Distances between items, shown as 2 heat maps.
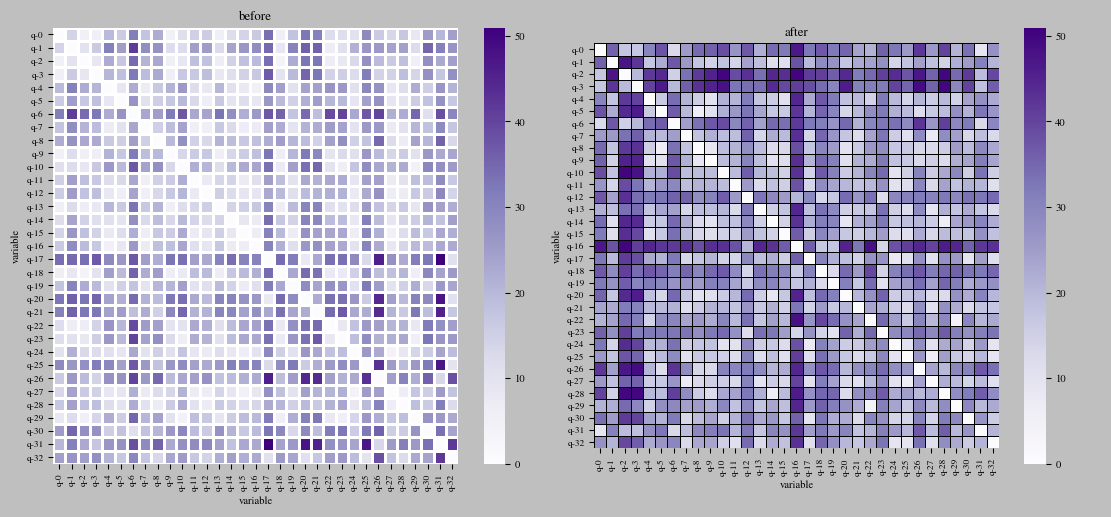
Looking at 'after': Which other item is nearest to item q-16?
q-23
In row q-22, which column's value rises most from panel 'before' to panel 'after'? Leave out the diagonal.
q-18
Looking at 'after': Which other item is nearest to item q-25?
q-27
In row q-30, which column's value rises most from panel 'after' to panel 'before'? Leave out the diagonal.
q-17
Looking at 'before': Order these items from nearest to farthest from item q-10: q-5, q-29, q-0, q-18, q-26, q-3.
q-29, q-18, q-0, q-3, q-5, q-26
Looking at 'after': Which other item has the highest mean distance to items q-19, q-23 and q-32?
q-2
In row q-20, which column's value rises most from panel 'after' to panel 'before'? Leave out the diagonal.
q-26
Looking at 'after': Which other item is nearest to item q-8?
q-5
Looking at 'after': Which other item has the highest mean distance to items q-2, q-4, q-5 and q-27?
q-16
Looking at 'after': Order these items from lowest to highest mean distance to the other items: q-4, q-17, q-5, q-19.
q-17, q-4, q-5, q-19
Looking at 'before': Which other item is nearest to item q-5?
q-12
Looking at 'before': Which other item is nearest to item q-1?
q-22
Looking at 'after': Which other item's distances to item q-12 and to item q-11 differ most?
q-32
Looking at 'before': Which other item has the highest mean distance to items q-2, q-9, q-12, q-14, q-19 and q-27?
q-17
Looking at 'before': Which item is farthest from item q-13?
q-6
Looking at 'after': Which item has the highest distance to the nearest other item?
q-3
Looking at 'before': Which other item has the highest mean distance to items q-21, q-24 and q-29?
q-31
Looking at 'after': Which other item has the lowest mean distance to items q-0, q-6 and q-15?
q-31
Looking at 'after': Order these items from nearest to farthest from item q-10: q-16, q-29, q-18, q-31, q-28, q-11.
q-11, q-28, q-29, q-31, q-18, q-16
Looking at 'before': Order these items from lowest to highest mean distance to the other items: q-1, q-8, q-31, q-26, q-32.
q-8, q-32, q-1, q-26, q-31
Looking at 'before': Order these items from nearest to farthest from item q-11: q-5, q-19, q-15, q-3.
q-15, q-19, q-5, q-3
